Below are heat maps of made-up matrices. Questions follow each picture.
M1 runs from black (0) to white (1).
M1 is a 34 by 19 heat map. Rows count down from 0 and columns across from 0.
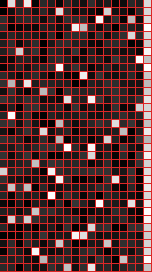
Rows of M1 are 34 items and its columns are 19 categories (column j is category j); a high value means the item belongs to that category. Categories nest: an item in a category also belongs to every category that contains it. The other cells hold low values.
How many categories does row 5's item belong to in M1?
1
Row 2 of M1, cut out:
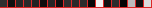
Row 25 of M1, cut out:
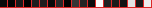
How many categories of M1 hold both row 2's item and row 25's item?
3
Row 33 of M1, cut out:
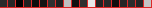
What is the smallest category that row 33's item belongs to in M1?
8
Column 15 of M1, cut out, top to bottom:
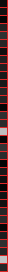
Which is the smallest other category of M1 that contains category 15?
5
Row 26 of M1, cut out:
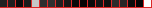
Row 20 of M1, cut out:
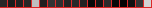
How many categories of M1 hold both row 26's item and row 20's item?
2
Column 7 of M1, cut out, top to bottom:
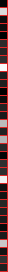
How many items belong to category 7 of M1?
6
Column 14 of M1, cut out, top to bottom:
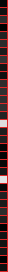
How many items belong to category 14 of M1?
2
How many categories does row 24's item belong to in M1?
2
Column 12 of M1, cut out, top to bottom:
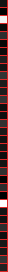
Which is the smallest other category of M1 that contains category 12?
16
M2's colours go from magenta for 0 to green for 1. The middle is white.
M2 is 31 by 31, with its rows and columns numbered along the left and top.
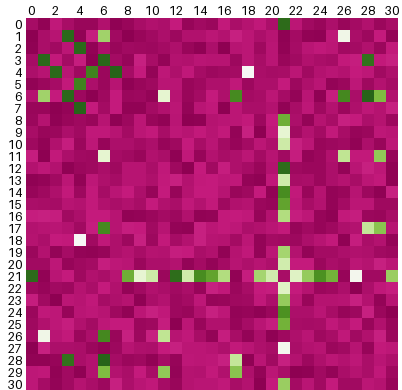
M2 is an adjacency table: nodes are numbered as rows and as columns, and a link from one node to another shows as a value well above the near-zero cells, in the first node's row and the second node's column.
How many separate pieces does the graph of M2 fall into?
3
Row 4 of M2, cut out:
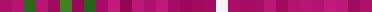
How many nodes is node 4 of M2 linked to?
4
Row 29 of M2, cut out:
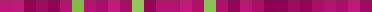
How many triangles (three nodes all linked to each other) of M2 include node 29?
2
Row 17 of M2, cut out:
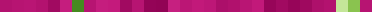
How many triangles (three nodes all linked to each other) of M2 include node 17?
2
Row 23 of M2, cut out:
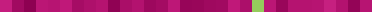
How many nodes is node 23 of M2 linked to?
1
